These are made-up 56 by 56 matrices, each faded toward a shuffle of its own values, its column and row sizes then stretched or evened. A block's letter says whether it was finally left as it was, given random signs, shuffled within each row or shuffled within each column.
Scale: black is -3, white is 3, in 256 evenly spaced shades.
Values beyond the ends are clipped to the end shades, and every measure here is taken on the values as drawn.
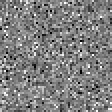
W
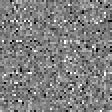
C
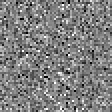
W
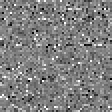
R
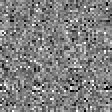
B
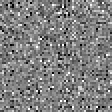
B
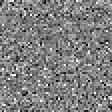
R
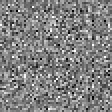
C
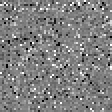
R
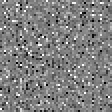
W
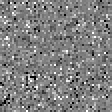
C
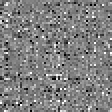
B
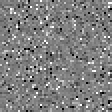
W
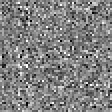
C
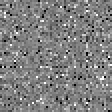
B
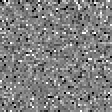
R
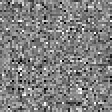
B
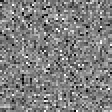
W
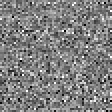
R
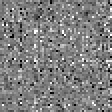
B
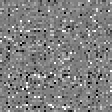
B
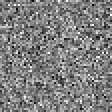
R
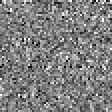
R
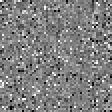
W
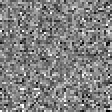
C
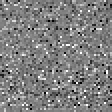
R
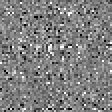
B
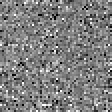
C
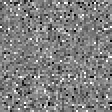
R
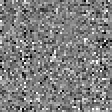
C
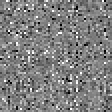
B
